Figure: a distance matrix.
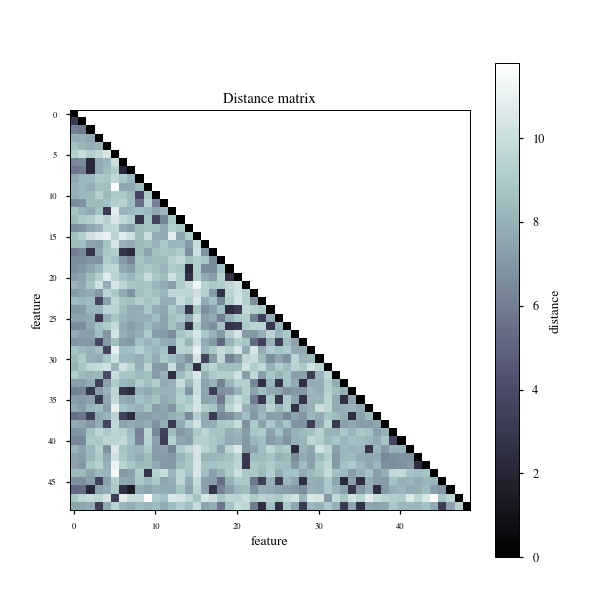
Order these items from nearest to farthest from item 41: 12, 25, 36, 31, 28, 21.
36, 12, 21, 28, 25, 31
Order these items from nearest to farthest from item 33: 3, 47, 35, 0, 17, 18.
35, 3, 18, 0, 17, 47
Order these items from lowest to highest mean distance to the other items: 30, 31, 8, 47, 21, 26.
26, 8, 30, 21, 31, 47
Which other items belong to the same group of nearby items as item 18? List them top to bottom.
22
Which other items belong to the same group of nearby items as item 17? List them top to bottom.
2, 6, 7, 34, 37, 46
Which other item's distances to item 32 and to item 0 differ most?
12
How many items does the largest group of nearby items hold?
8
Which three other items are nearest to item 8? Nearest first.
13, 10, 11
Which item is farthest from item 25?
15
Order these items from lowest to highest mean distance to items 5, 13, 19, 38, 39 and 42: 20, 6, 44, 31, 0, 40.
40, 0, 20, 31, 6, 44
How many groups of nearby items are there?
14
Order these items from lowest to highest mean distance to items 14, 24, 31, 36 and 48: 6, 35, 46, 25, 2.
25, 35, 46, 2, 6
